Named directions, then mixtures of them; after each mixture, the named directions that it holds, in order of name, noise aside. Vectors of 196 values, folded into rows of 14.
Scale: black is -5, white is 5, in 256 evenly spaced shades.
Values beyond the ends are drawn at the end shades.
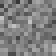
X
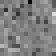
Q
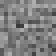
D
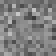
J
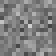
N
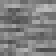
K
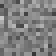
D, X.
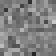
D, J, Q.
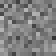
J, X.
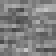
K.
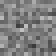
D, N.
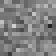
K, N, X.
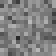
Q, X.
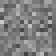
N.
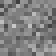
N, X.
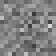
D, N.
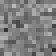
D, J, K.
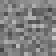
D, J, K.
